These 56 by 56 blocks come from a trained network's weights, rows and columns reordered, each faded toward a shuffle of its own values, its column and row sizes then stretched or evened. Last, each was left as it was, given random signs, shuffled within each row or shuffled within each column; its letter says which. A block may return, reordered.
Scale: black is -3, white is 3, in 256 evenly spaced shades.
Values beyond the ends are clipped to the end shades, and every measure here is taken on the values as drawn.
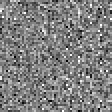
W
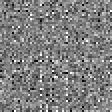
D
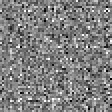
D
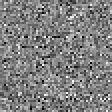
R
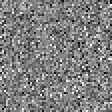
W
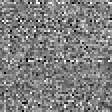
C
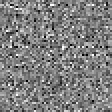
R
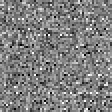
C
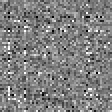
R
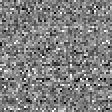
C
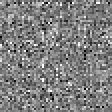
D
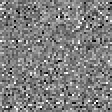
C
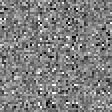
R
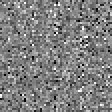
W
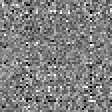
D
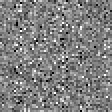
W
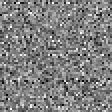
C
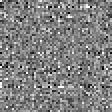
R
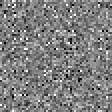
R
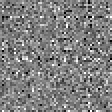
R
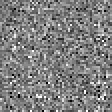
R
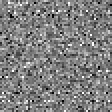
C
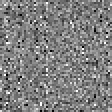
W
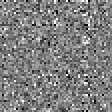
D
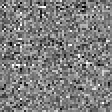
R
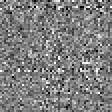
R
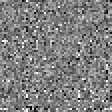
R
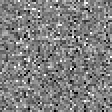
W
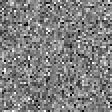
W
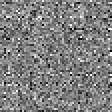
D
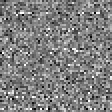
C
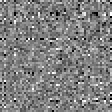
D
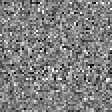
C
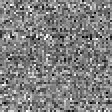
C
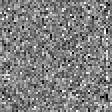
W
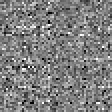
R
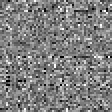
R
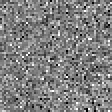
W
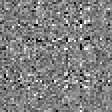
D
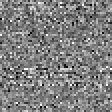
C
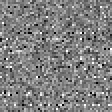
C
